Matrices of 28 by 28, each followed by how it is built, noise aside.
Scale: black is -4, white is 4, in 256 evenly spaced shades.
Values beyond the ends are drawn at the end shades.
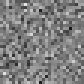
noise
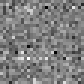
uneven rows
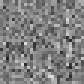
low rank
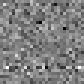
uneven rows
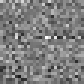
low rank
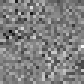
block diagonal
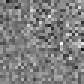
upper triangular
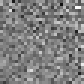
upper triangular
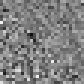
lower triangular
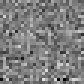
uneven rows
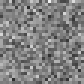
repeating rows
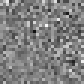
upper triangular
